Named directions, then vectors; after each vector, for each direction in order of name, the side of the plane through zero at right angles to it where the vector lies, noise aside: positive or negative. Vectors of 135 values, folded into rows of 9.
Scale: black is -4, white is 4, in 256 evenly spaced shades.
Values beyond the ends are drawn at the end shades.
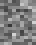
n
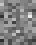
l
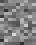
positive, positive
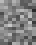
positive, negative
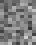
negative, positive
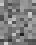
positive, positive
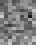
negative, positive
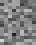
negative, negative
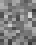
positive, negative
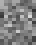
positive, negative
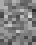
positive, negative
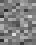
positive, positive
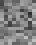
negative, positive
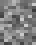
positive, negative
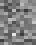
positive, positive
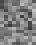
negative, positive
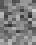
negative, positive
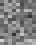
negative, negative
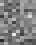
positive, positive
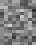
positive, negative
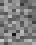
negative, negative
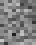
negative, negative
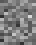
positive, positive
